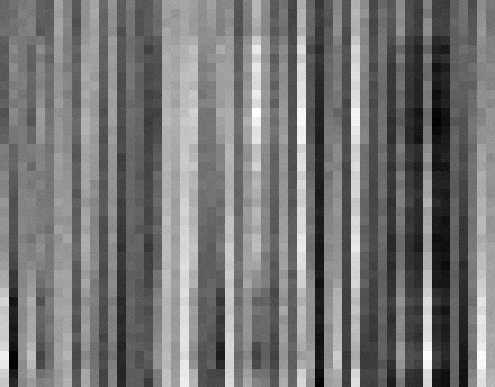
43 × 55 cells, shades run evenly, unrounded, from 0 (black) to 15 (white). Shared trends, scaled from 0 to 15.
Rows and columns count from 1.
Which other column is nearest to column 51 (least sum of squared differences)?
16
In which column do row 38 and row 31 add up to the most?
21
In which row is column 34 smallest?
40
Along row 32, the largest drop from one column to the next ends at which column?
49
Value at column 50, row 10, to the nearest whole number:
2
